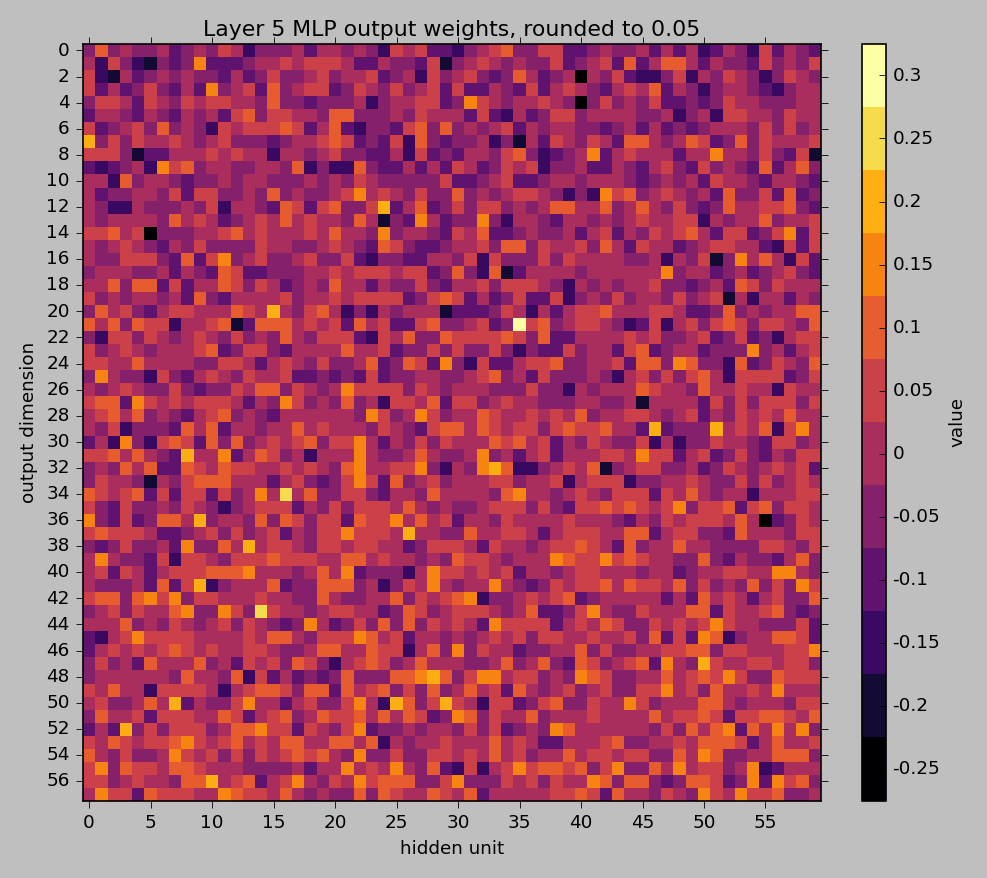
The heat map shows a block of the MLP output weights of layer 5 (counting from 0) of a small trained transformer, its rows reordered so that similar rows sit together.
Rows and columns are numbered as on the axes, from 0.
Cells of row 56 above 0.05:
19
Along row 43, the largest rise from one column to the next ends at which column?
14
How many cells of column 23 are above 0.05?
6
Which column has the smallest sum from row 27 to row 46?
5
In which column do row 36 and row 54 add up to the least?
55
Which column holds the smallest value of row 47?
20
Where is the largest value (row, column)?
21, 35
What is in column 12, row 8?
0.05
